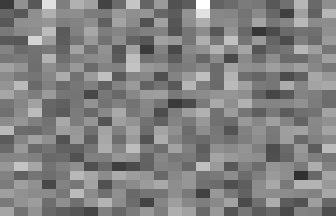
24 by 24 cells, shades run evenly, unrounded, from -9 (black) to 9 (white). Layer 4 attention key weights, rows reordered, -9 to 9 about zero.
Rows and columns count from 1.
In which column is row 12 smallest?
13
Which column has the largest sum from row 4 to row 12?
17
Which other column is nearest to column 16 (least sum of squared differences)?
18
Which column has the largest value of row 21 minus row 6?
11
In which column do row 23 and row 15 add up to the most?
8
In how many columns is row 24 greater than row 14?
9
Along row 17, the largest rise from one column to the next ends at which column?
24
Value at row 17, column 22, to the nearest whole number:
2
